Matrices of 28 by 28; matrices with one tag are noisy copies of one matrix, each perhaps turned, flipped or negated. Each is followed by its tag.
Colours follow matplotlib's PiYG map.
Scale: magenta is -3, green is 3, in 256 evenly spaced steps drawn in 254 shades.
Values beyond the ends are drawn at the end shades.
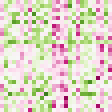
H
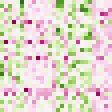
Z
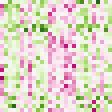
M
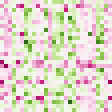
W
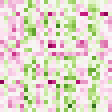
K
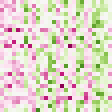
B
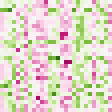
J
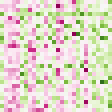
B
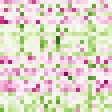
Z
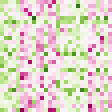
Z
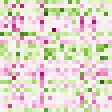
H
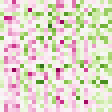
B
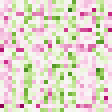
W
